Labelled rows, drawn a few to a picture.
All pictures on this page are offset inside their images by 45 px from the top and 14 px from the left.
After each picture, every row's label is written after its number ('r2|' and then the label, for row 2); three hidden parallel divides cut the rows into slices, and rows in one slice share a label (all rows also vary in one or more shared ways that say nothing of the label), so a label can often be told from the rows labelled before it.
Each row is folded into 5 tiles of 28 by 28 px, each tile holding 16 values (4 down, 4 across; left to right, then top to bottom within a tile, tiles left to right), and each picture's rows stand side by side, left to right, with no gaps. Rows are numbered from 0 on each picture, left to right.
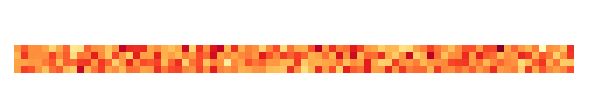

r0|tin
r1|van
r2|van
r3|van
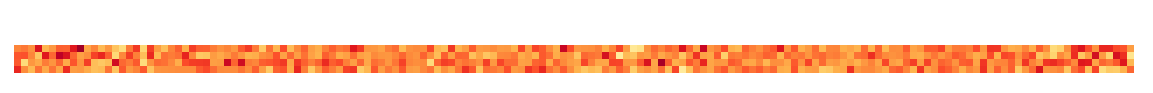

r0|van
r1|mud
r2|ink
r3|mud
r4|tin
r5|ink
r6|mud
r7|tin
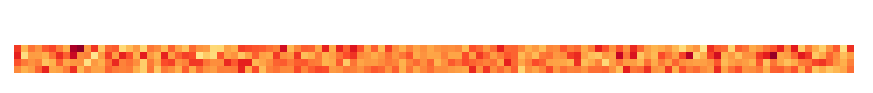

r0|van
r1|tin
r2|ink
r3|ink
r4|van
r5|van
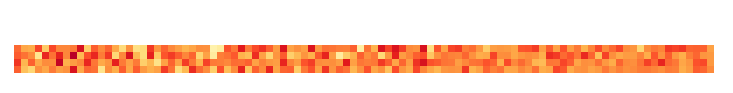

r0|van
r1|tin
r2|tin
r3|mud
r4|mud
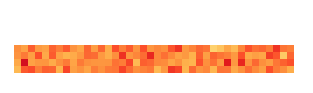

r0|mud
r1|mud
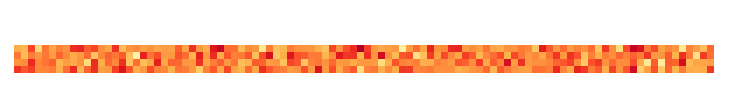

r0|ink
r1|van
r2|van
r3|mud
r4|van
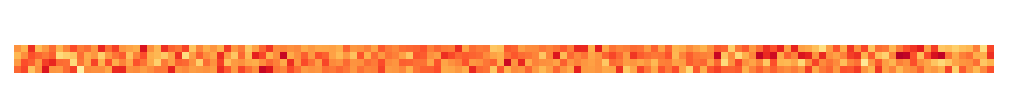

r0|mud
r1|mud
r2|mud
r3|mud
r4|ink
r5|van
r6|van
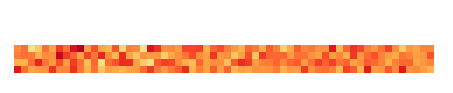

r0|van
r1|ink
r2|ink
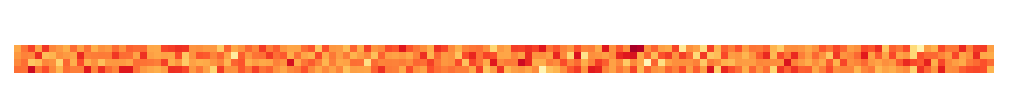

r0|mud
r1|mud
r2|mud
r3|mud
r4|van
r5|mud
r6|tin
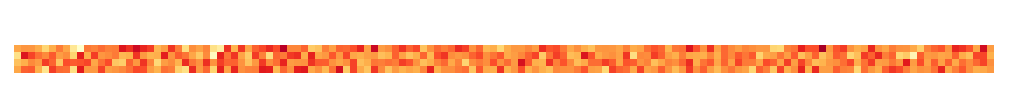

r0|tin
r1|tin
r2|ink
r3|mud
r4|mud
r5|tin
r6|tin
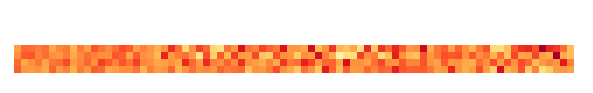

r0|mud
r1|tin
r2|tin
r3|tin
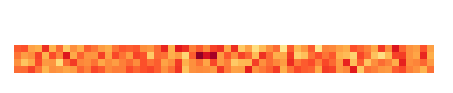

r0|mud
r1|van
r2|mud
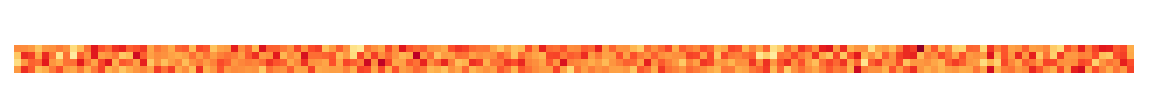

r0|tin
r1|mud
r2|tin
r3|mud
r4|mud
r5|tin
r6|van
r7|tin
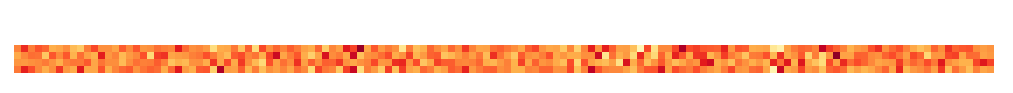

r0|mud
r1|mud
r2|van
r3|ink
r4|tin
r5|tin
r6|mud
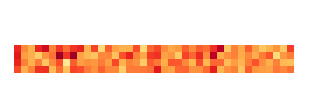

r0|van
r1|van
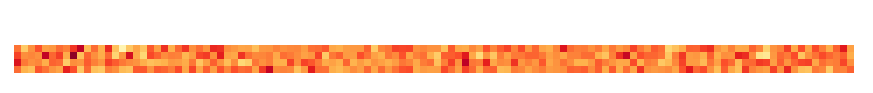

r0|van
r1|ink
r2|mud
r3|mud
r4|ink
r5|mud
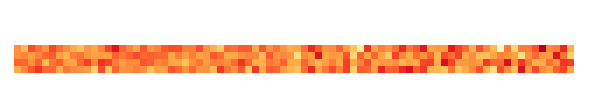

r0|mud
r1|mud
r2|tin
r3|tin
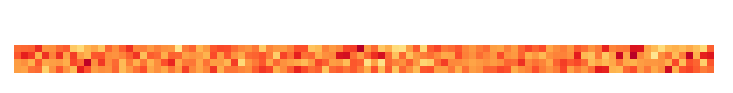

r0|mud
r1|ink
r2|van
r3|mud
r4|van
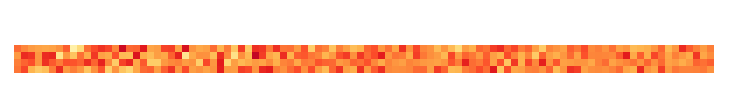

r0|tin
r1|mud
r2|mud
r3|ink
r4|mud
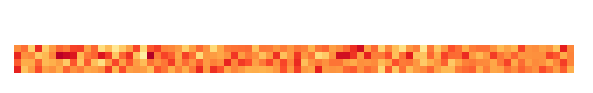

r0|van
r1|mud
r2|van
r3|mud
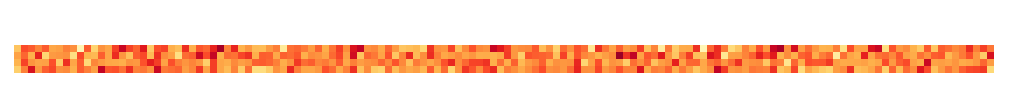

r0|tin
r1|van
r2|van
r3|ink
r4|van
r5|van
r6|mud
